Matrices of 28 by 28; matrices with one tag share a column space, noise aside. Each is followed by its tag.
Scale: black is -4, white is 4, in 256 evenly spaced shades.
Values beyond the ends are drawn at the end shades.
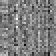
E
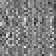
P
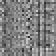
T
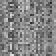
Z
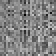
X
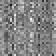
Z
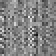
P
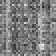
Z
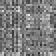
E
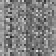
T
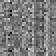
T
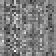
E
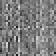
X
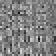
X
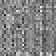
E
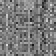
Z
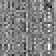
Z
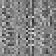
P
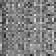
Z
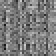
Z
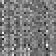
T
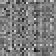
T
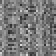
E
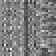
T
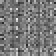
T
